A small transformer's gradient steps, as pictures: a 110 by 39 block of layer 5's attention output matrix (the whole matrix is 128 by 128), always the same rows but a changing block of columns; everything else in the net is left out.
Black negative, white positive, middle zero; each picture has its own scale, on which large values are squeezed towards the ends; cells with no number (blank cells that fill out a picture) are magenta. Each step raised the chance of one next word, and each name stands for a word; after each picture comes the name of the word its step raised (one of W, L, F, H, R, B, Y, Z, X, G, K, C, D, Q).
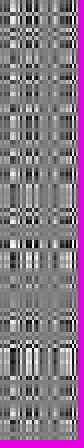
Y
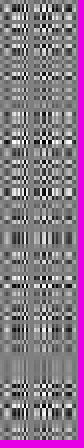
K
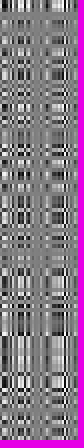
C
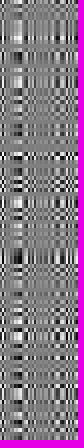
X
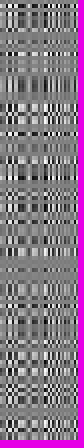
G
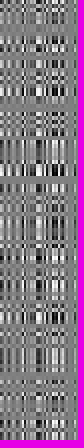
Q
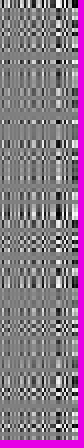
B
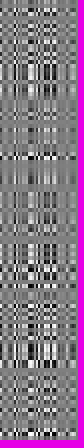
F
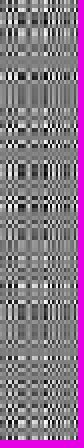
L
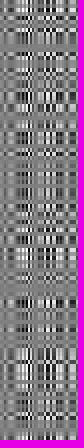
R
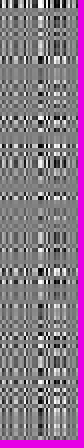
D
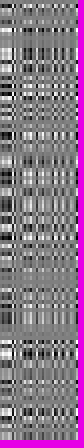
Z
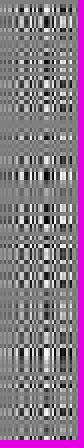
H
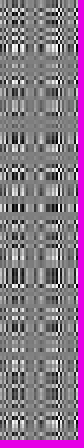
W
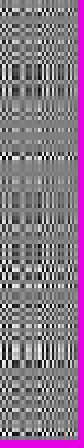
F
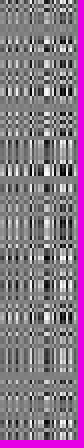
Q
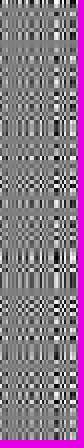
X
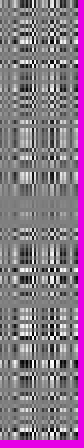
F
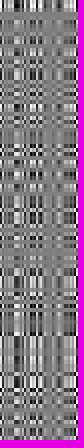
C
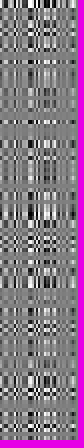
B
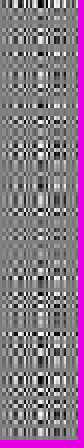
C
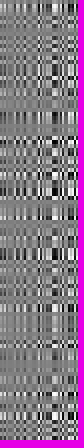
K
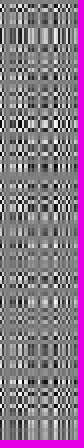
L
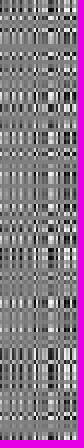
R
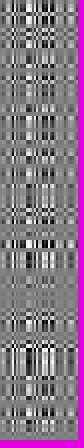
Y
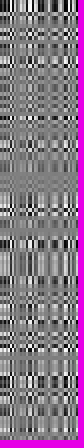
Y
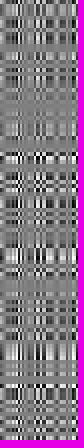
X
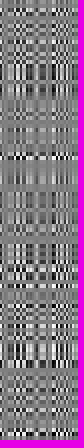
F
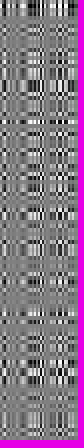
G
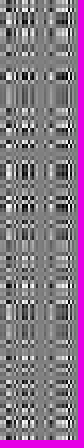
L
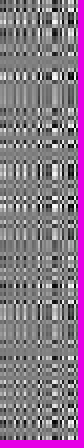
L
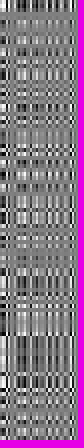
C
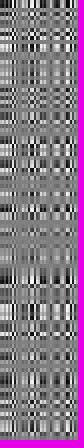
W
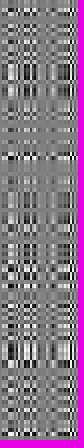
F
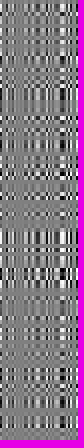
D
